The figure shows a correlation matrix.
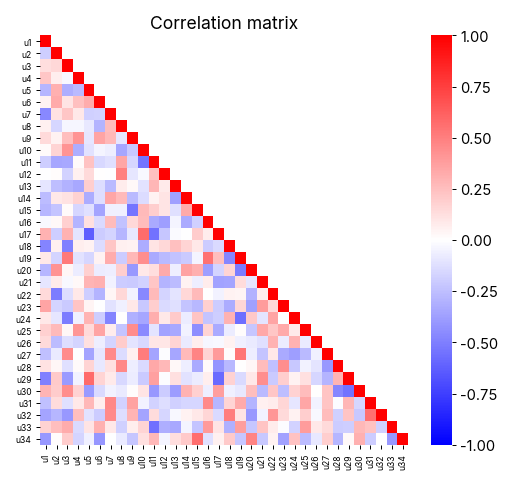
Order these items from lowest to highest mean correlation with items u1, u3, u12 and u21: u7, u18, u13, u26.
u18, u13, u7, u26
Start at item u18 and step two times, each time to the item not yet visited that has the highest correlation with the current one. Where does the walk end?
u31
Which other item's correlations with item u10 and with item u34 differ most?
u11
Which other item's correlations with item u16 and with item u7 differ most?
u14
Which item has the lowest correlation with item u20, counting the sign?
u19
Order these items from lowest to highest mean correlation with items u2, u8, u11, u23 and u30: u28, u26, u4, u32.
u32, u26, u4, u28
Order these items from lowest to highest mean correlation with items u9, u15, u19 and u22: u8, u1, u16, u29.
u29, u8, u1, u16
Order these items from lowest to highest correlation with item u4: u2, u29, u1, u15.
u15, u29, u2, u1
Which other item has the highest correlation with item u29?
u5
